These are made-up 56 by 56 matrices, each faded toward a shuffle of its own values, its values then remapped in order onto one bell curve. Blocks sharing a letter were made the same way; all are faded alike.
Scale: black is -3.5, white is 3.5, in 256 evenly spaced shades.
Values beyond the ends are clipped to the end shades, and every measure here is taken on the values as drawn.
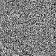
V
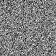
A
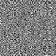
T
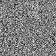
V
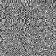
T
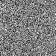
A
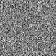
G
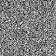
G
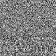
G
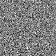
V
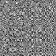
T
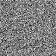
V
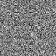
G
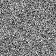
A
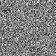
G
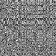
T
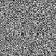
G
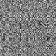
T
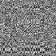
T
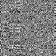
T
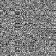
T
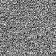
G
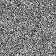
A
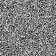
A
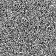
A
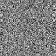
G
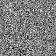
V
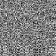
T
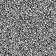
A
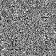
V
